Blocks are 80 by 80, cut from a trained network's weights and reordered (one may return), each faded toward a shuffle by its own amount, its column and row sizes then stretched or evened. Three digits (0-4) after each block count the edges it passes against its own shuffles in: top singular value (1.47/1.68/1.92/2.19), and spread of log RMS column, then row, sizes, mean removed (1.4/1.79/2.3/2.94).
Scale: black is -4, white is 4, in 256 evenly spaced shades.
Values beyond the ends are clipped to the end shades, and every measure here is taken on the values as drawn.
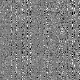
1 4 0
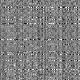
4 0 4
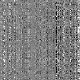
4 4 2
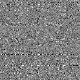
1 1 3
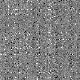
1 2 2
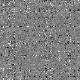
0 3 3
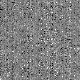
0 3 1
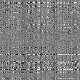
4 0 4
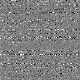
0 0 4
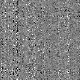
1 3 1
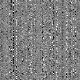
2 4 0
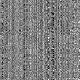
4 3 0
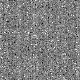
0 1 0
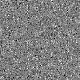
1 1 0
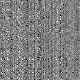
3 3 2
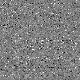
1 0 2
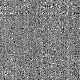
1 0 2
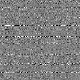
4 0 4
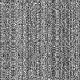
4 0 0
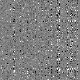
2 4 1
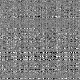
4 0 4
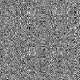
4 3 0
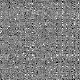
2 3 1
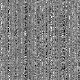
3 4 0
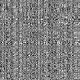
4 0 3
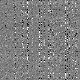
1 4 0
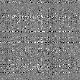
2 2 4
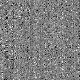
1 2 1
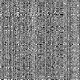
4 0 3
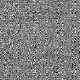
1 3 0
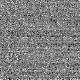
1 0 2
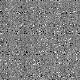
0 1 3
